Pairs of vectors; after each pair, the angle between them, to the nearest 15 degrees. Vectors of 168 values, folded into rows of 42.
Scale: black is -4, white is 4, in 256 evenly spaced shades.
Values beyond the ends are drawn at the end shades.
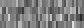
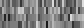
135 degrees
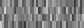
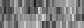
135 degrees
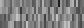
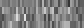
45 degrees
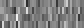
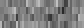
135 degrees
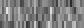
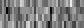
165 degrees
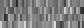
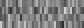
45 degrees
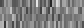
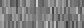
60 degrees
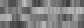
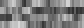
165 degrees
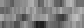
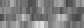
165 degrees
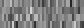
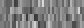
135 degrees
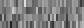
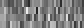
120 degrees
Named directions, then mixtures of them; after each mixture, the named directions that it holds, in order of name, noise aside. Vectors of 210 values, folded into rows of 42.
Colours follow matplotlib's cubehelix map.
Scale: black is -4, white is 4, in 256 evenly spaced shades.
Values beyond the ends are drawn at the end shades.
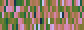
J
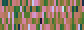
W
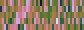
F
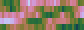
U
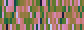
F, J.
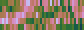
F, U.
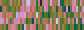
F, U.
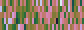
F.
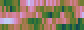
U.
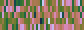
J.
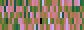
J, W.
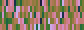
F, J.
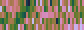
F, U.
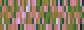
F, W.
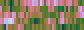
F, U.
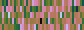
J, W.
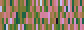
F.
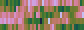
J, U.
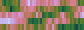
U.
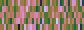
F, W.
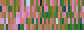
F, U.
